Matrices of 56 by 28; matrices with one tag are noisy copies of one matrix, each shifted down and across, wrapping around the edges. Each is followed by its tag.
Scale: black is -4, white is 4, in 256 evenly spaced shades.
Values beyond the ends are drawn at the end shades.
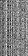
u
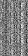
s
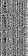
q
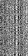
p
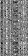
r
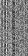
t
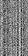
p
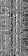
r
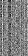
t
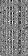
t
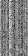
s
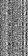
p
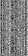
p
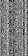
p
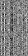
t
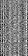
u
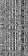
t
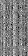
s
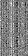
q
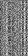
p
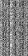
s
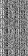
q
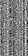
p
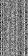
u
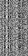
p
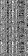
r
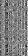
t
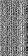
q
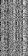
s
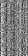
s
